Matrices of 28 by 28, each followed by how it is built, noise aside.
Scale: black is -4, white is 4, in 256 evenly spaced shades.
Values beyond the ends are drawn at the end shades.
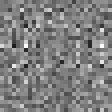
low rank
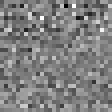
uneven rows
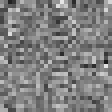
low rank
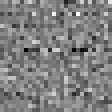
uneven rows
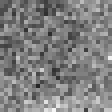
smooth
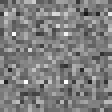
uneven rows
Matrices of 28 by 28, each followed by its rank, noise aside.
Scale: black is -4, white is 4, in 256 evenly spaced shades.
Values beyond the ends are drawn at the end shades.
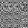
three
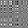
one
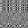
one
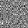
four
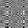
two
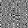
three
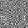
four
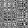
three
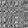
two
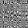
three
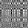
one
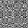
three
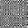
two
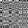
two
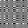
one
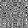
three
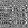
three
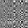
two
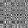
two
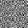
three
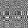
one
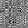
four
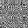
four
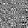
four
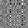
two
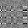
one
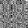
three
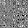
three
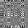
two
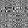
three
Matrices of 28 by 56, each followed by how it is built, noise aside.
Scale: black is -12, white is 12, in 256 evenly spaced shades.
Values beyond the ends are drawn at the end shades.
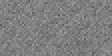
Hankel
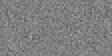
noise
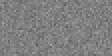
noise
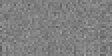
low rank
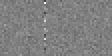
uneven columns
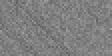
Toeplitz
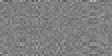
low rank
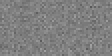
low rank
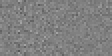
uneven columns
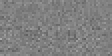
low rank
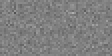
low rank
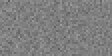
repeating rows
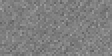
Hankel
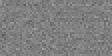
low rank
